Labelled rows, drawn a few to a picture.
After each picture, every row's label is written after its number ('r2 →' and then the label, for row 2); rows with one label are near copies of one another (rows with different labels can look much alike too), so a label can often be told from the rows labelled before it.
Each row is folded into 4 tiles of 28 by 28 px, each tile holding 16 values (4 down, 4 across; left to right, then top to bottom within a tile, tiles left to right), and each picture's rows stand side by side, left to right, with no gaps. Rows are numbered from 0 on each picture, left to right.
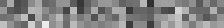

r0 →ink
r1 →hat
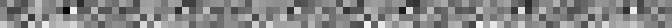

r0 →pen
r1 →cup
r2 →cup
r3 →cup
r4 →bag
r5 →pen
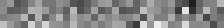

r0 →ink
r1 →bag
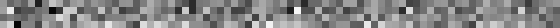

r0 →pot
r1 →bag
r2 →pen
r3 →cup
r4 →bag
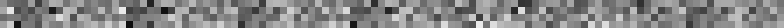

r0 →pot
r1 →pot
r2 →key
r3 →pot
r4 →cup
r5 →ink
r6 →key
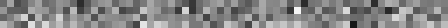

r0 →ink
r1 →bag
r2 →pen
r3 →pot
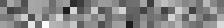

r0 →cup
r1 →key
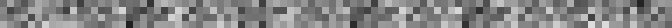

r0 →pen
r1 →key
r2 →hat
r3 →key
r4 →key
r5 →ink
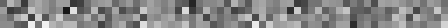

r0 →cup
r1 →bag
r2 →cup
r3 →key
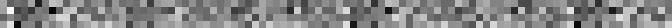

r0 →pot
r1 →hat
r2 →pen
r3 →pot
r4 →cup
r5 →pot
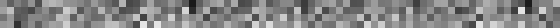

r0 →key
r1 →ink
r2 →ink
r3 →ink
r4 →bag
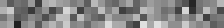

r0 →key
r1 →bag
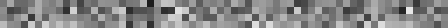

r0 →pen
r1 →hat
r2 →cup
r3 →pen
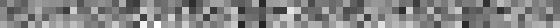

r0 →pen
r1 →ink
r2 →hat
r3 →pen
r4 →pot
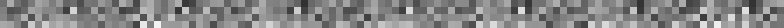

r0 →pen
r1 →cup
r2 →bag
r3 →pen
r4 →bag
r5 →bag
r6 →ink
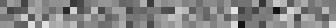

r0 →cup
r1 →hat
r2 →pot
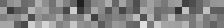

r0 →bag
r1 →cup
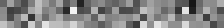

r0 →pen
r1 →bag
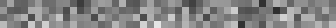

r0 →ink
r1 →ink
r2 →pot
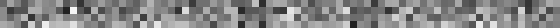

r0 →pen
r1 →pen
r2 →hat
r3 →pot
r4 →ink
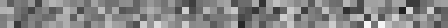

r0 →key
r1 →bag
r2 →key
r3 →cup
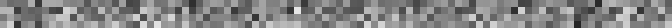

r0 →hat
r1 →ink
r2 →pen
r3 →ink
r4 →cup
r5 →key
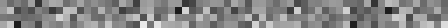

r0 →pot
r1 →cup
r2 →cup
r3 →pot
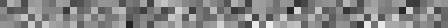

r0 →cup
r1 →key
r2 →cup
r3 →cup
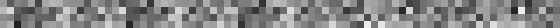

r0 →key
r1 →key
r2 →key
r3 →cup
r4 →pen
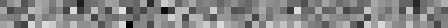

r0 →bag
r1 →pot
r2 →pen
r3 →bag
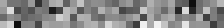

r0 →pot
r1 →bag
